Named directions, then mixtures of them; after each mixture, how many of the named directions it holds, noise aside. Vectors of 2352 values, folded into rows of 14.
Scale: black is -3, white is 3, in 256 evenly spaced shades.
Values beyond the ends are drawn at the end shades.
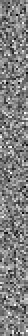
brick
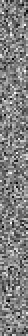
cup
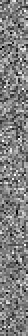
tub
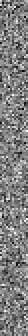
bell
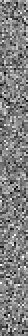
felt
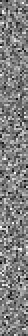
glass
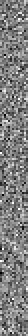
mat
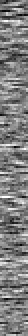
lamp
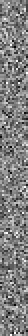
one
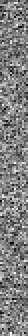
four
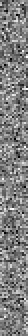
four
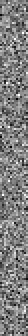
two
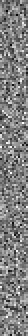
two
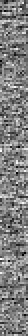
three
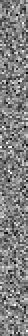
one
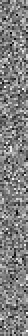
two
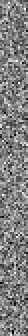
three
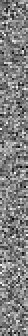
four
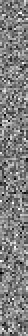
one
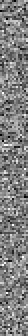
four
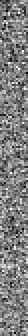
four
